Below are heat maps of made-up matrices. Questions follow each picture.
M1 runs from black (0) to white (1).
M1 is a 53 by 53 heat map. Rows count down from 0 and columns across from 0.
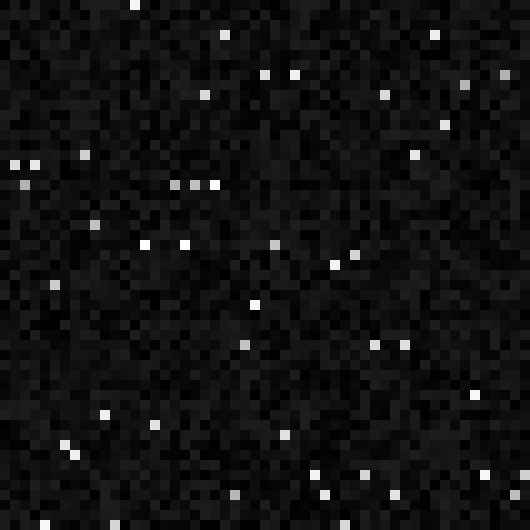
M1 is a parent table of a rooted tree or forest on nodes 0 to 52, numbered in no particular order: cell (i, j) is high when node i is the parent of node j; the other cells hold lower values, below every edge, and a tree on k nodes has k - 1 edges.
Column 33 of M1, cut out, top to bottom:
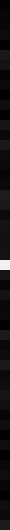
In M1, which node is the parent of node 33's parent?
7
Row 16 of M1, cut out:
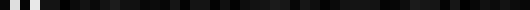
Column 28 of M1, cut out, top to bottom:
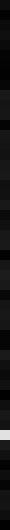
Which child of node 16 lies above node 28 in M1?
3
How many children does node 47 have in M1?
4
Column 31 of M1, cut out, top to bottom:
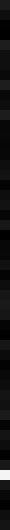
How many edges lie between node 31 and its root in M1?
3
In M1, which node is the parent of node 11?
52
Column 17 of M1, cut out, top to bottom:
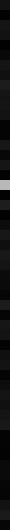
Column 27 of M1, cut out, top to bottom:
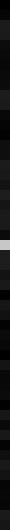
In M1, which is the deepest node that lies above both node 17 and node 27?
24
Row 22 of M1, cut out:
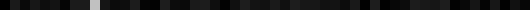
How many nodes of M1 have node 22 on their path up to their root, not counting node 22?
3
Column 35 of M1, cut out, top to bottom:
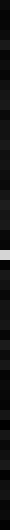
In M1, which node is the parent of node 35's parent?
30
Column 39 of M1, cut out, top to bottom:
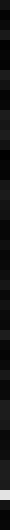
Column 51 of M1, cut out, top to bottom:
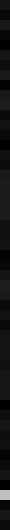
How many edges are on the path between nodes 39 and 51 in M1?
2
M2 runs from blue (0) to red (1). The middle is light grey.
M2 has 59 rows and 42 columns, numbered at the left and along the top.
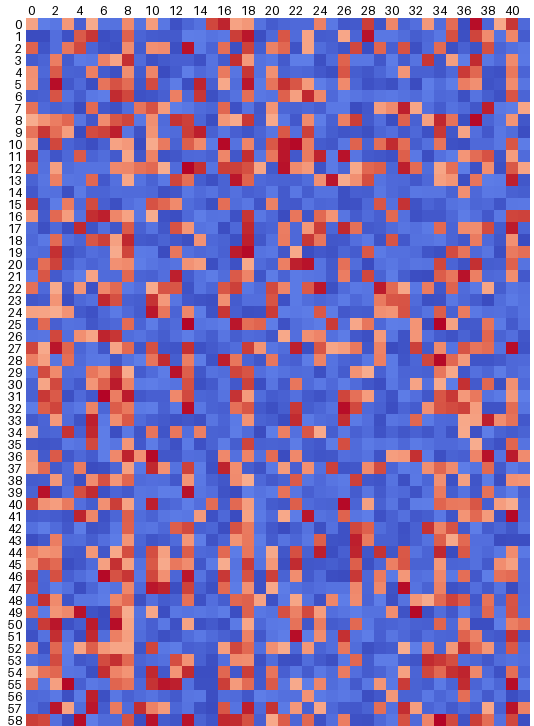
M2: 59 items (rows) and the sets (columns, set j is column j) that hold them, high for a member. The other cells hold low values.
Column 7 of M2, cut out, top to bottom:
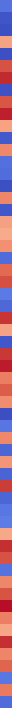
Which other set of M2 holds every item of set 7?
2
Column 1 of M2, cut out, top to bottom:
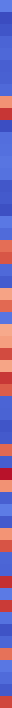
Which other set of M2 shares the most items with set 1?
34
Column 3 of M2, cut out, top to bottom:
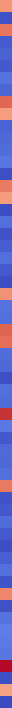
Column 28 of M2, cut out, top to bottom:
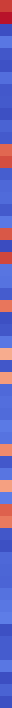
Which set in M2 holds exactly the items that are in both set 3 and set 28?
15
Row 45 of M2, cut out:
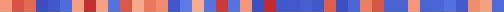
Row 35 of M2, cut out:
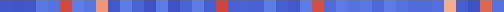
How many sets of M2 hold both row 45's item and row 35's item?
3
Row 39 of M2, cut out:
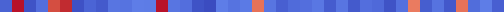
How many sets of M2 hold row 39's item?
7
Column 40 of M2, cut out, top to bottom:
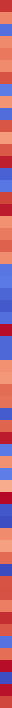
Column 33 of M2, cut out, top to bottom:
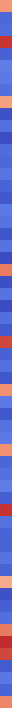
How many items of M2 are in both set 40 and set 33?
8
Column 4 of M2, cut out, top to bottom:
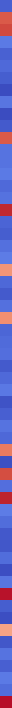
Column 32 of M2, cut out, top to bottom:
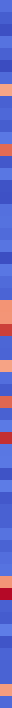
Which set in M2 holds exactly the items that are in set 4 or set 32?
38
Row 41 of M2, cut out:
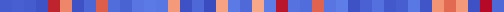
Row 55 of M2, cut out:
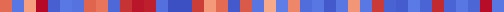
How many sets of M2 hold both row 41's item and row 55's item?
4
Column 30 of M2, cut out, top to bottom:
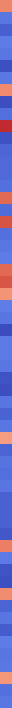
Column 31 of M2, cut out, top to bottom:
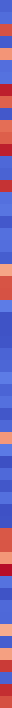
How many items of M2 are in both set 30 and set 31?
7
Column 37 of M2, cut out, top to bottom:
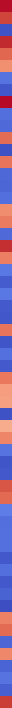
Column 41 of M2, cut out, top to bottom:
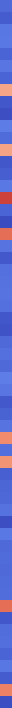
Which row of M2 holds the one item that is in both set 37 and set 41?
36
